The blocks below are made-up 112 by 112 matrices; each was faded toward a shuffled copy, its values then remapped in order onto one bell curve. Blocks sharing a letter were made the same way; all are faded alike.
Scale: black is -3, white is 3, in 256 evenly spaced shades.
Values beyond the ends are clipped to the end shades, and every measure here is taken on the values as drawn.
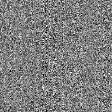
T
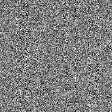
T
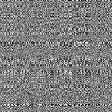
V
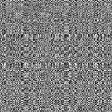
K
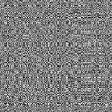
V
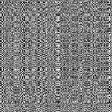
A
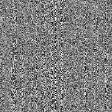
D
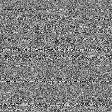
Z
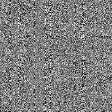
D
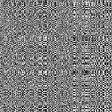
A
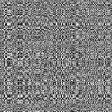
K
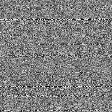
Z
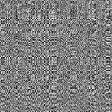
K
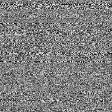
Z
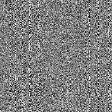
D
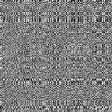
K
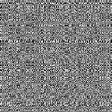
V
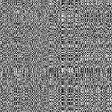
A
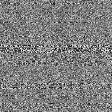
Z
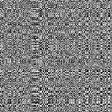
K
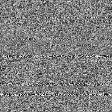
Z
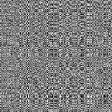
A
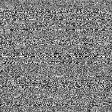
Z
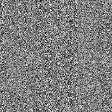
T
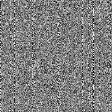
D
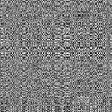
K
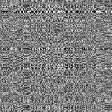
V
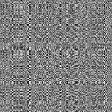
A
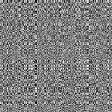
K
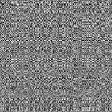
V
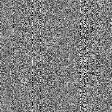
D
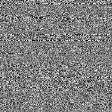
Z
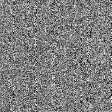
T
